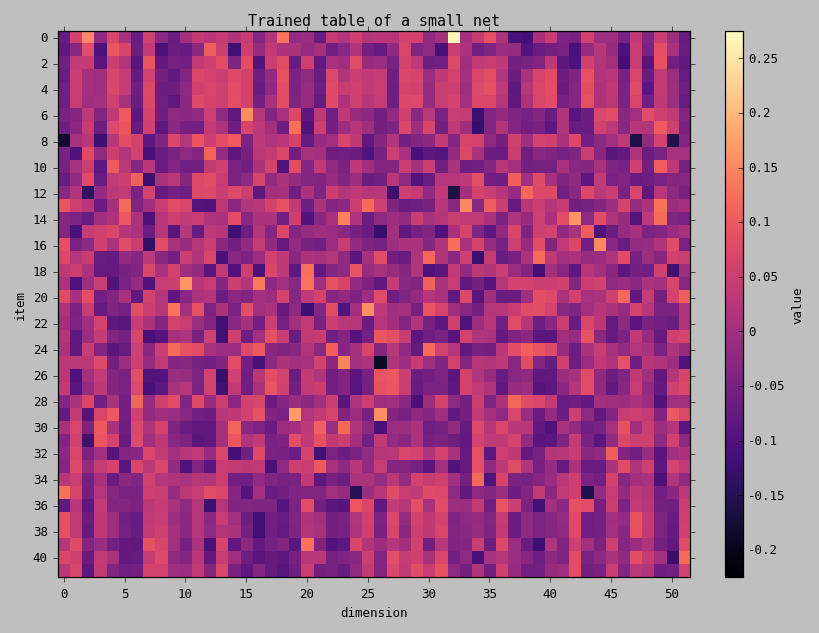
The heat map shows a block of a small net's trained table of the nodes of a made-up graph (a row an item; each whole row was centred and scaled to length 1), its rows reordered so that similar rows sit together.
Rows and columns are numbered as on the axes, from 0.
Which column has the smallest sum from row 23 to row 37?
49
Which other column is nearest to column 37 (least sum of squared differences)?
6
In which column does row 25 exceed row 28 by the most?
23
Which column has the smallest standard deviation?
41
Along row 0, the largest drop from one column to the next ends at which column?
33
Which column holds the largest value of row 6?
15
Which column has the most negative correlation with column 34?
30
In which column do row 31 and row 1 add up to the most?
4
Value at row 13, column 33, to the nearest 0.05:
0.15
